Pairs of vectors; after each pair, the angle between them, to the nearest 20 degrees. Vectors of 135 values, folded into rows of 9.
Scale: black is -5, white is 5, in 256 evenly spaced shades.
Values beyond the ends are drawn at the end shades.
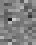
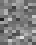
100 degrees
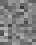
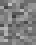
40 degrees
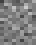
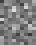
40 degrees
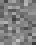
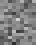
120 degrees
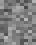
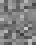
100 degrees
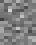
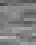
100 degrees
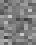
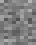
60 degrees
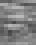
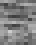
160 degrees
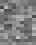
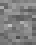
140 degrees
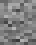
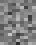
100 degrees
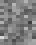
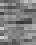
60 degrees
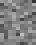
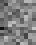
100 degrees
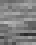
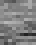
20 degrees
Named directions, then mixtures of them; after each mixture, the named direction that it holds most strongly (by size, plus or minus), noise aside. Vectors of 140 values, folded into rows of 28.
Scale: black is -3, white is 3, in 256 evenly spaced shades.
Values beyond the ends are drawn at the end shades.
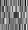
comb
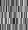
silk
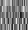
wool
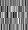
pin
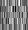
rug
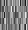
comb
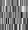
wool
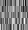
wool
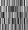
pin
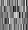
comb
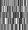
wool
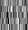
pin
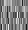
wool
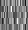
rug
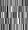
pin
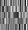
comb
